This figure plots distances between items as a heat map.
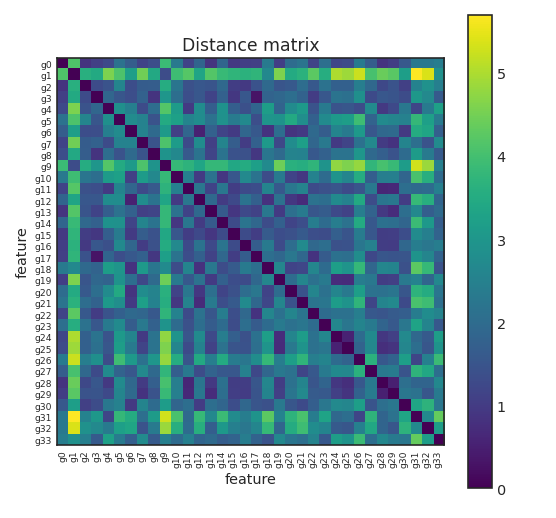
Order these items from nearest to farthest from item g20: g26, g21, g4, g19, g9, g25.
g21, g19, g25, g4, g26, g9
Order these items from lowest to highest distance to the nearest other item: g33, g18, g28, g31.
g28, g18, g31, g33
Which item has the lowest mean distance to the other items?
g15
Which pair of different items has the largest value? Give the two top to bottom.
g1, g31
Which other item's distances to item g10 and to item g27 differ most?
g5
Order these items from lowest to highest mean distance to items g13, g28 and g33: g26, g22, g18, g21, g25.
g25, g22, g18, g21, g26
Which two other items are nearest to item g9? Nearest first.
g1, g33
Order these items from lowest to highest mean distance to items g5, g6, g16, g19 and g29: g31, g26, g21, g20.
g20, g21, g26, g31
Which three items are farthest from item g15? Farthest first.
g1, g9, g31
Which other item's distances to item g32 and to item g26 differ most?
g31
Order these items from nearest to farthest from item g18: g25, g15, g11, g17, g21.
g21, g15, g17, g11, g25
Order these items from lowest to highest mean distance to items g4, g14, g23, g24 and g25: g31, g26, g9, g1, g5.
g26, g31, g5, g9, g1
